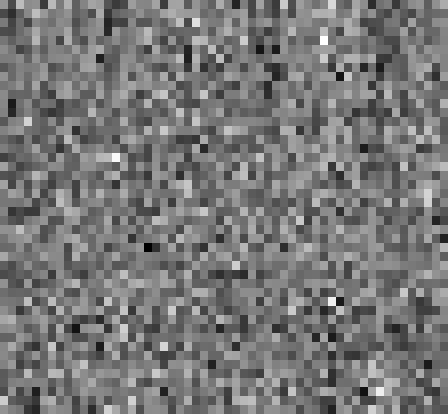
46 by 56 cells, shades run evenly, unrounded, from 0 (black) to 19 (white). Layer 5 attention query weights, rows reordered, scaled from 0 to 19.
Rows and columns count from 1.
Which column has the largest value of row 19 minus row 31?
31
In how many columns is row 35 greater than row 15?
23
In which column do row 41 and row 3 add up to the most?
25
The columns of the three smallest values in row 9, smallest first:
43, 35, 55
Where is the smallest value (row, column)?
28, 19
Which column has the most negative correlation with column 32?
41
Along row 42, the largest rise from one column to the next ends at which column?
34
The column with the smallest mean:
2
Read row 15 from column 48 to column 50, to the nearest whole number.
6 13 11
